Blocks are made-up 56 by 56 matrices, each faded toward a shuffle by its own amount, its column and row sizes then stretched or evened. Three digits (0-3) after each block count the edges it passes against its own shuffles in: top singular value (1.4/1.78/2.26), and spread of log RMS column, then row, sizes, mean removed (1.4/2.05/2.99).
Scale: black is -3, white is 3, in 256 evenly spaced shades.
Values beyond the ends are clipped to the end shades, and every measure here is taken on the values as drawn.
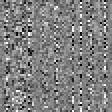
2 3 0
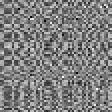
3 0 1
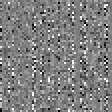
1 3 0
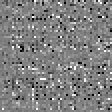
1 2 2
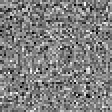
1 0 1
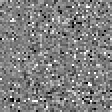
0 1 1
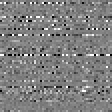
2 0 3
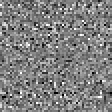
0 0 2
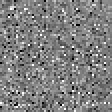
0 1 1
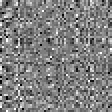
3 2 0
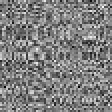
3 1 1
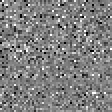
0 1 2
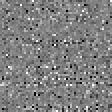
0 1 2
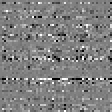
2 1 3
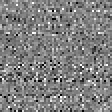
2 1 2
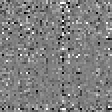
1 2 2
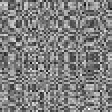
3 0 0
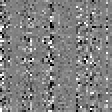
1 3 1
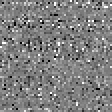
1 1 2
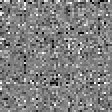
0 2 2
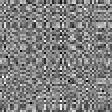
3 2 0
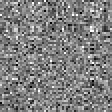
2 1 0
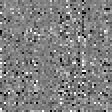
1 2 2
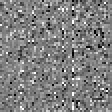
1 2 0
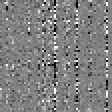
2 3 1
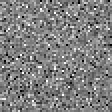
0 0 0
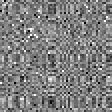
3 0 0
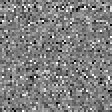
1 0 2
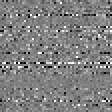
2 0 3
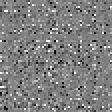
0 1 2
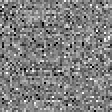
2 0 0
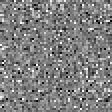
1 1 2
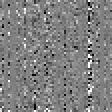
1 3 0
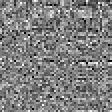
2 0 1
